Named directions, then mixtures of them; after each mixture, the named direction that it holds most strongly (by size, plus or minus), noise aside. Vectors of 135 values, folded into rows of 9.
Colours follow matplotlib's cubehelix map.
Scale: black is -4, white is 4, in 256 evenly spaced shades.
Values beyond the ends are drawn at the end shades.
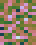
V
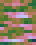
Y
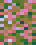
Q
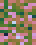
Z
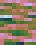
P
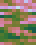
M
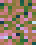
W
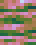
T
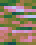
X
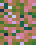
Z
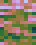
M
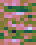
X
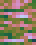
Y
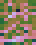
V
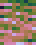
P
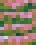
T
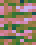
T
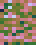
Z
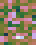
Z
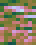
X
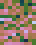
W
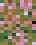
W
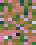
W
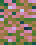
Q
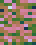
Q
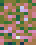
V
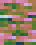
P
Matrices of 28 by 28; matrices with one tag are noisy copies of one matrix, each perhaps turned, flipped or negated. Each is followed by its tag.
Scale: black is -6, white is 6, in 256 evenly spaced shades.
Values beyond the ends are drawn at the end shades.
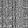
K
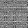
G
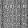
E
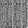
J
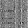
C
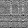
C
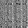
J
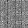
G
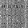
E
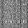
E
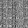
K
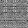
G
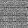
G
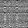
C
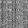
K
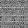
G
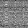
E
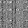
K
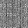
G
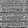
J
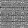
G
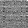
J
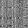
K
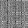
G
